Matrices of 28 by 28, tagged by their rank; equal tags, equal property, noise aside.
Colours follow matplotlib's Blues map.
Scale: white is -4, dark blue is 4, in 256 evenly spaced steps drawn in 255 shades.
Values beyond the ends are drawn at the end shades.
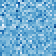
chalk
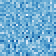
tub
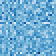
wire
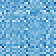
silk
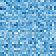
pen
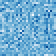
pen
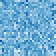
chalk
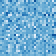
tub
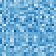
tub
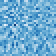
tub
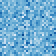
wire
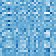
silk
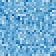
chalk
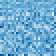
tub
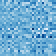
silk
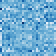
silk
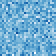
pen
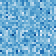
wire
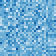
chalk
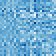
silk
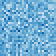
wire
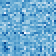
tub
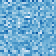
tub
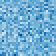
tub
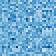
tub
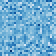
chalk
